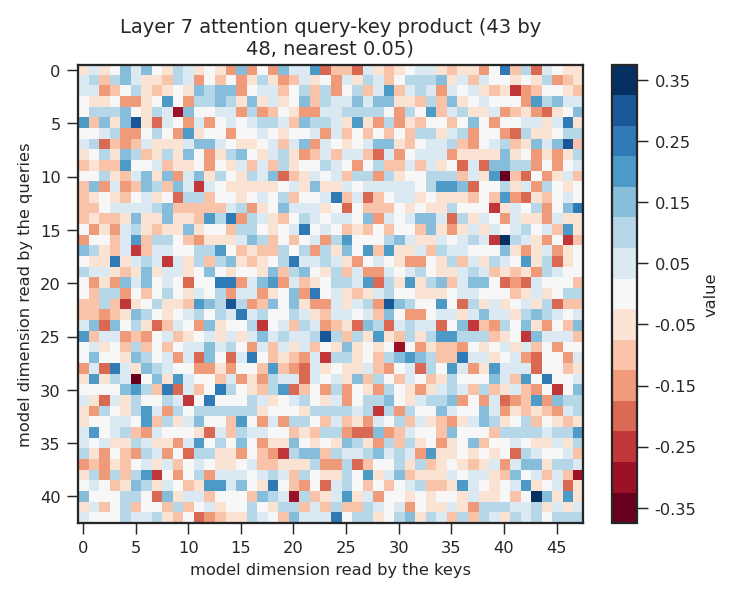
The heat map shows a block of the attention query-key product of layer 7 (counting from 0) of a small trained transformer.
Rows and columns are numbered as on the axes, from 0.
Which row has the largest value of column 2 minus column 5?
29
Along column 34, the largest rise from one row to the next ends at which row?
25
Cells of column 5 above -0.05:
30
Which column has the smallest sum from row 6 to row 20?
28
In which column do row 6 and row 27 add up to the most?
36
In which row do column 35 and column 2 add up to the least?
14
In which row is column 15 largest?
23
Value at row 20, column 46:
0
